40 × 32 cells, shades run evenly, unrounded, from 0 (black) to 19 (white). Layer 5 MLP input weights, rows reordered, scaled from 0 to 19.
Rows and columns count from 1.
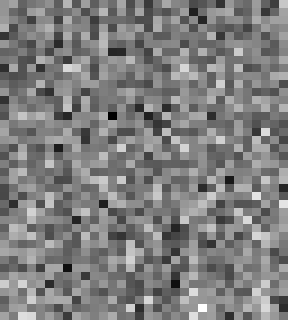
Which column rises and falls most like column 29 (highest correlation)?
26
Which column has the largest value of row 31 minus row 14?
15
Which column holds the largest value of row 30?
29
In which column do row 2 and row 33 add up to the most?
4
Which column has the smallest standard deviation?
11
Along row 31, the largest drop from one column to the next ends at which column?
16
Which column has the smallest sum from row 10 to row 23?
7
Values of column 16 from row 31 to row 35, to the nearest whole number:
6 13 10 6 9
